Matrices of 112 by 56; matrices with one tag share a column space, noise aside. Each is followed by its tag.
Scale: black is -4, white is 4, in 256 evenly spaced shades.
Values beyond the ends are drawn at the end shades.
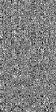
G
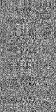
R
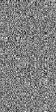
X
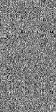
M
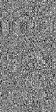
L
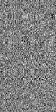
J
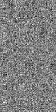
R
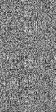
L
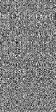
J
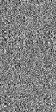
G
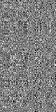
L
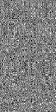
R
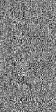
R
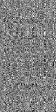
R
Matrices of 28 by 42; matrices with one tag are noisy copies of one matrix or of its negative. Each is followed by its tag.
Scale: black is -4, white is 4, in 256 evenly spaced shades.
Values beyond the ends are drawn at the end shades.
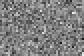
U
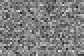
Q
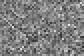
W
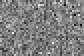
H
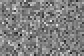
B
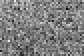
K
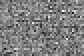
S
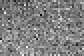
K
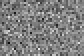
B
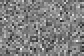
W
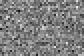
Q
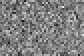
B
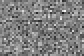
S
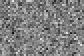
H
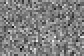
W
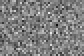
B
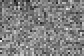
K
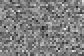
Q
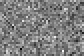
W
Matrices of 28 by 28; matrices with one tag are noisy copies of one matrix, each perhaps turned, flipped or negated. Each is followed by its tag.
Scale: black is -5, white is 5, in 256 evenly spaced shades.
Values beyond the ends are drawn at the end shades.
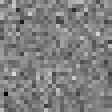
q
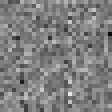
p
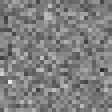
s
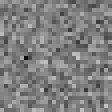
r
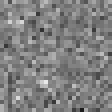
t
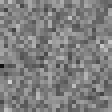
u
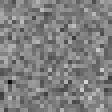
s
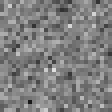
u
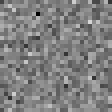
q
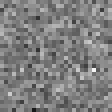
p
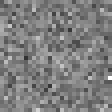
r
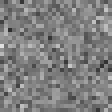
u
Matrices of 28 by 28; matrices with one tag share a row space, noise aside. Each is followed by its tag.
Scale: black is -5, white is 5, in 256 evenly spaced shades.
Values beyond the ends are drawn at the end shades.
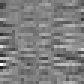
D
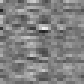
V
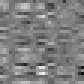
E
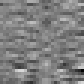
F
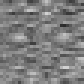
F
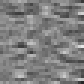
F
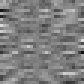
D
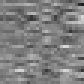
F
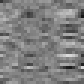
D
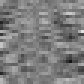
D
